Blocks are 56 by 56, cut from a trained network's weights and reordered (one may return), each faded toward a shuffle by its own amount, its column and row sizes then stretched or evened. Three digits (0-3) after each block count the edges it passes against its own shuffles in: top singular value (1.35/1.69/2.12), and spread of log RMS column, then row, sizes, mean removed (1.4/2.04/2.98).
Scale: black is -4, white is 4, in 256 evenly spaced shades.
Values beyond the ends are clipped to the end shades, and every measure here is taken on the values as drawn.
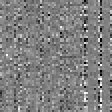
3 3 0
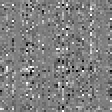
1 3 1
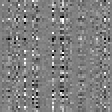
3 3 1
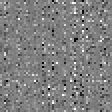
0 3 1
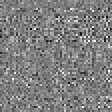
2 1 2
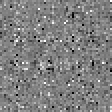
1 2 1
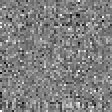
2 1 1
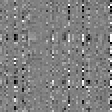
3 3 1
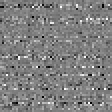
1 0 3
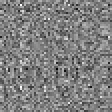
2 1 1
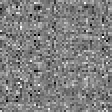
2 2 0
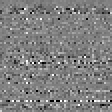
2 0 3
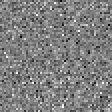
2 0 1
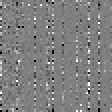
2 3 1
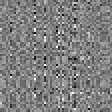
3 2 0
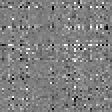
2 2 2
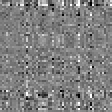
3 2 2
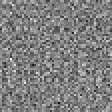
3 0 1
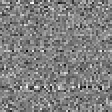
2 0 2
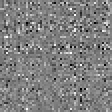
0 2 2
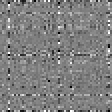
3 2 2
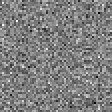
2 0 0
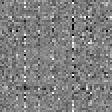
2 2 1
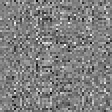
3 2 1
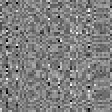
3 2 0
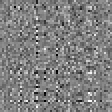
3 2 1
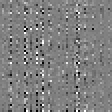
3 3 1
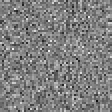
2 0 0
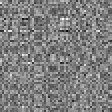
3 0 1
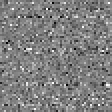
2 0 2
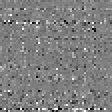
2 1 2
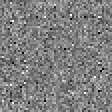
0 1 0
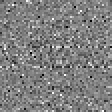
2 0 1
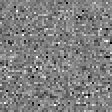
0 0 2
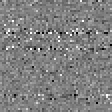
1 0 2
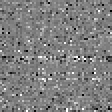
1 0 2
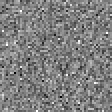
1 1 0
